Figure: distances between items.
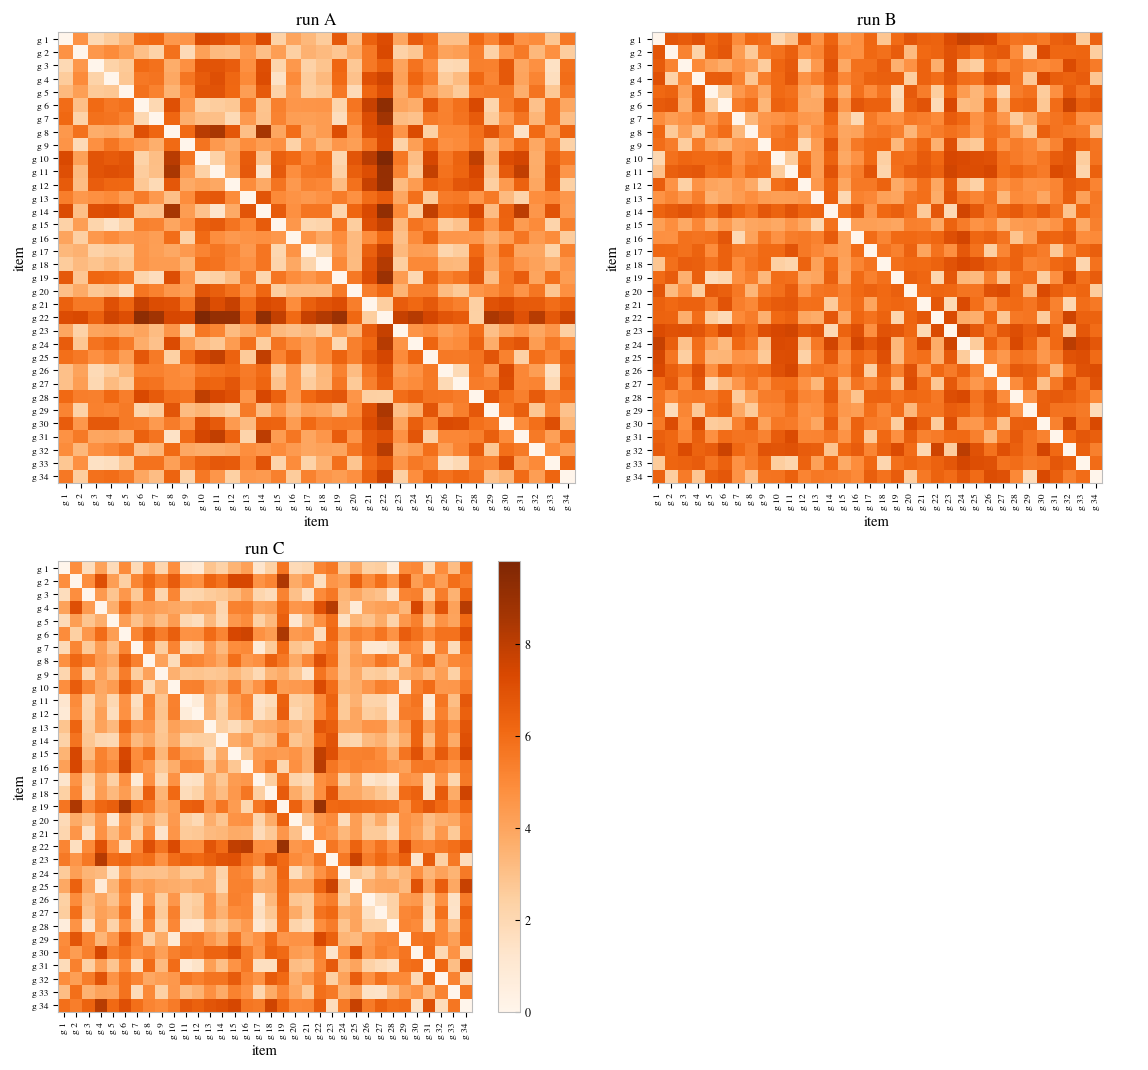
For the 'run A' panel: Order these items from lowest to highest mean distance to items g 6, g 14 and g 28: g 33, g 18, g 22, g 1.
g 18, g 33, g 1, g 22
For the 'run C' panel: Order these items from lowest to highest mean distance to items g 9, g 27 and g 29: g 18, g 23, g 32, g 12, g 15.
g 12, g 18, g 15, g 32, g 23
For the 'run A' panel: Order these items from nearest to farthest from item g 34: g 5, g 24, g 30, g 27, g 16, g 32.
g 16, g 30, g 32, g 24, g 5, g 27
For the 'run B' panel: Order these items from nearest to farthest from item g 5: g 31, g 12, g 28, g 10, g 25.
g 25, g 12, g 31, g 28, g 10
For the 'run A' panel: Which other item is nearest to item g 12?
g 7
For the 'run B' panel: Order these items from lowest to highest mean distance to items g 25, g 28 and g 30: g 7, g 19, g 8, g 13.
g 19, g 7, g 13, g 8
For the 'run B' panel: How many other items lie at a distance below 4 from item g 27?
7
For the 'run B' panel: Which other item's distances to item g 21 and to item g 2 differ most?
g 23
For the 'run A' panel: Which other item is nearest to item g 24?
g 19
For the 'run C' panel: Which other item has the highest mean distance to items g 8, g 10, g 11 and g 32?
g 22
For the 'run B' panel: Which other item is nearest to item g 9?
g 12
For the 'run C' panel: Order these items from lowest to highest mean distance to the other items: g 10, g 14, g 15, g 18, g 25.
g 14, g 18, g 25, g 10, g 15
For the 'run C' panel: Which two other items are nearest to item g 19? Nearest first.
g 16, g 9
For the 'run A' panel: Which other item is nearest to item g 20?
g 5
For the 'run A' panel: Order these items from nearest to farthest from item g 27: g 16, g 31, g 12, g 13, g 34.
g 16, g 31, g 13, g 34, g 12
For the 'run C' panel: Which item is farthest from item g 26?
g 19
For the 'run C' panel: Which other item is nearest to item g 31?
g 11
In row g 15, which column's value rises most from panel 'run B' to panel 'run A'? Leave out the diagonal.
g 22
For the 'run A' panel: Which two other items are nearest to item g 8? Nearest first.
g 31, g 25
